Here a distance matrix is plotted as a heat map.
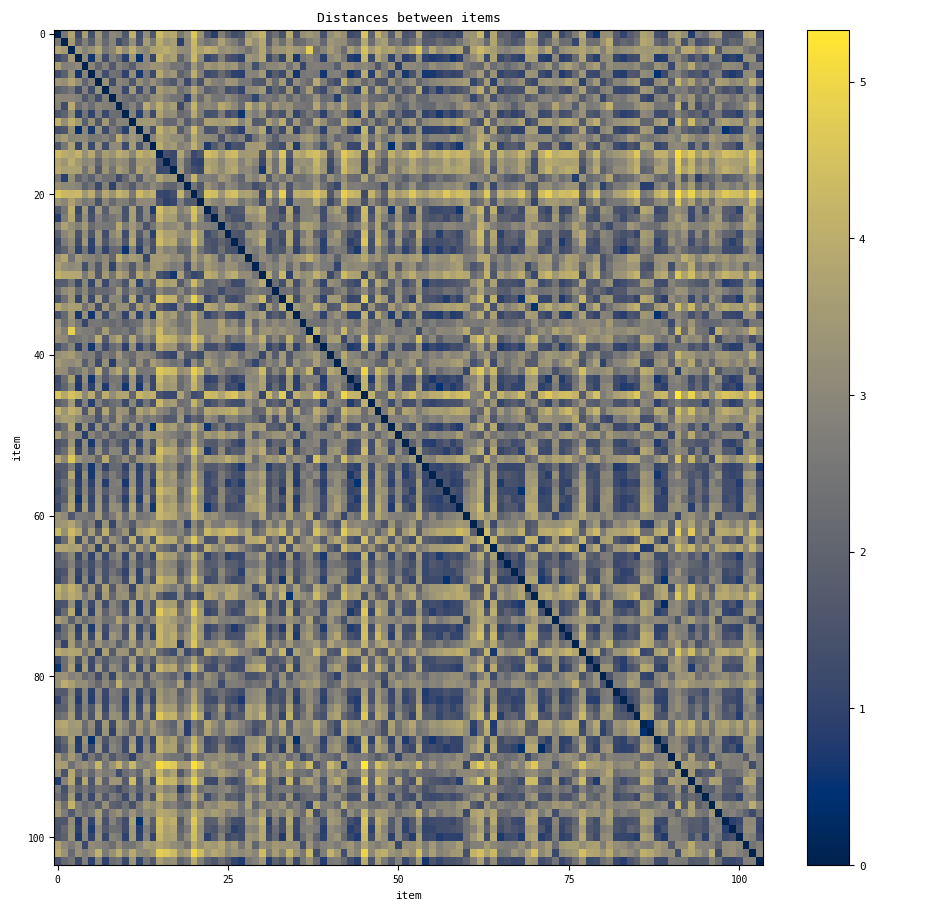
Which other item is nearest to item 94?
18
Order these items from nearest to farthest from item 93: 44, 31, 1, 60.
44, 31, 1, 60
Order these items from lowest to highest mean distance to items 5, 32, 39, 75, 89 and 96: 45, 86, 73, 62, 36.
36, 73, 86, 62, 45
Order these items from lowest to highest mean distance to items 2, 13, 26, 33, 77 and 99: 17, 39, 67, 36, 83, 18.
39, 83, 67, 18, 36, 17
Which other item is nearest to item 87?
86
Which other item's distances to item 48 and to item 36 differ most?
81
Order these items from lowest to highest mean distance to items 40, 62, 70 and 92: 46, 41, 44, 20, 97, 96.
96, 41, 20, 46, 44, 97
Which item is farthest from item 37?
2
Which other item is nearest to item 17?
30
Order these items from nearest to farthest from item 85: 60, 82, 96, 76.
82, 60, 76, 96
